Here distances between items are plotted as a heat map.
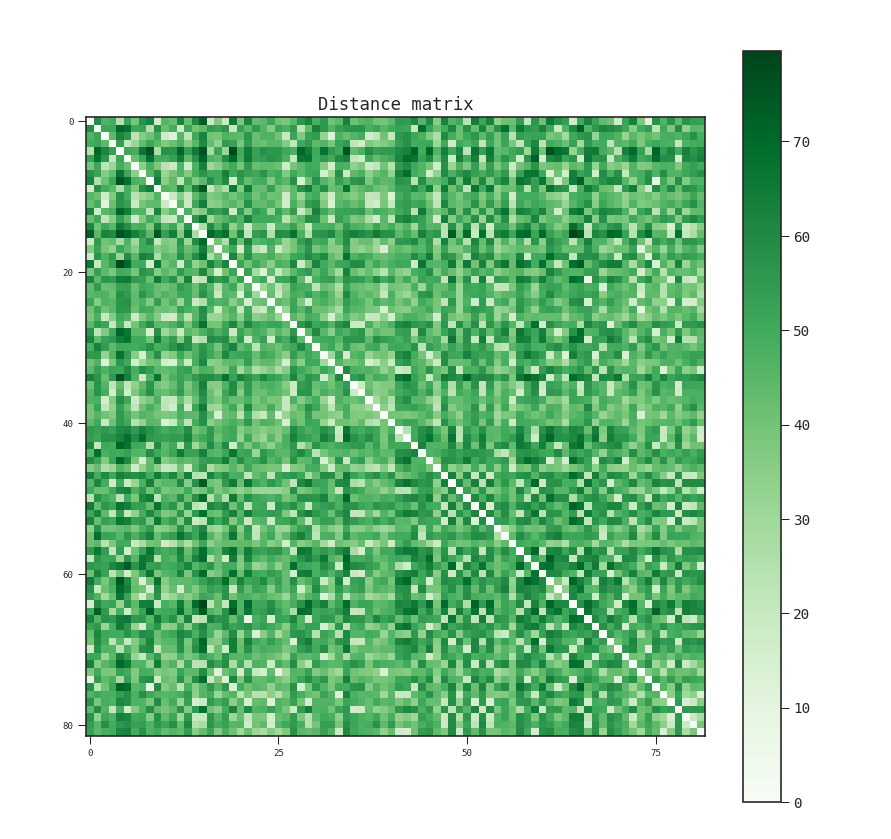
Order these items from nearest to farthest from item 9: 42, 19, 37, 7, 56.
56, 37, 42, 7, 19
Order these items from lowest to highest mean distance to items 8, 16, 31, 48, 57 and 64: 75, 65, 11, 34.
11, 65, 75, 34
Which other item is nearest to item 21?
66
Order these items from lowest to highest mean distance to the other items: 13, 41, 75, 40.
40, 13, 75, 41
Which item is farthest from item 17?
15
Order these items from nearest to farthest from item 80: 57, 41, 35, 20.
41, 20, 35, 57
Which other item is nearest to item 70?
74
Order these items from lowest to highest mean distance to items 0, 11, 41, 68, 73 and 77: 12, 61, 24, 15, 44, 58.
24, 58, 44, 12, 15, 61
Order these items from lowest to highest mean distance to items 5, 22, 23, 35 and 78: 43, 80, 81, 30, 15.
30, 81, 80, 43, 15
